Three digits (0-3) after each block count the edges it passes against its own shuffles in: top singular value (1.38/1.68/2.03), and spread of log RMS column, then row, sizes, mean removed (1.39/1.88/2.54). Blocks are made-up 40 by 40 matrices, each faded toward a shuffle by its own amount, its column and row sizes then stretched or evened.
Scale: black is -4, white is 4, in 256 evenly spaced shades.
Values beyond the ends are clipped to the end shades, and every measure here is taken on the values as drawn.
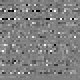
1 0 3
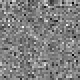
1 0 1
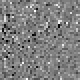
0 1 0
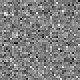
2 0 0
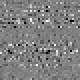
0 0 3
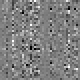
1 3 1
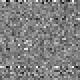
2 0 2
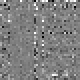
1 2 2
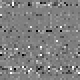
0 1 3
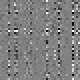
3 3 1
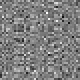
3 1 0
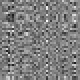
3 3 0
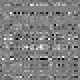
3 1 3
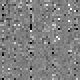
0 2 1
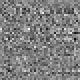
2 0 2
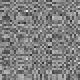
3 1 0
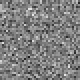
1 0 0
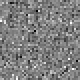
0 0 0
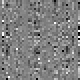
2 3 0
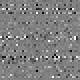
2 0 3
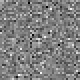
2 0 0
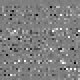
0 0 3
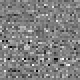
1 0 3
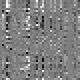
3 3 0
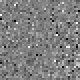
1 1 1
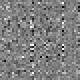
2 2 1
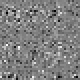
2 1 2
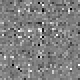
1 1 2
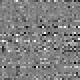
2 1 3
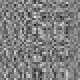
3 3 1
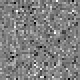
0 1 0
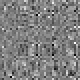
3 2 1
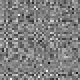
3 0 2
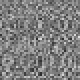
3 1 1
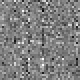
2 2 1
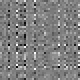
3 3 2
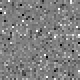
0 0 0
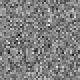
2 1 0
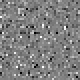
1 0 1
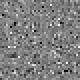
1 0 1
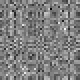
3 1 0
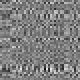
3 1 3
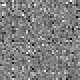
1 1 0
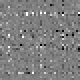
1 1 2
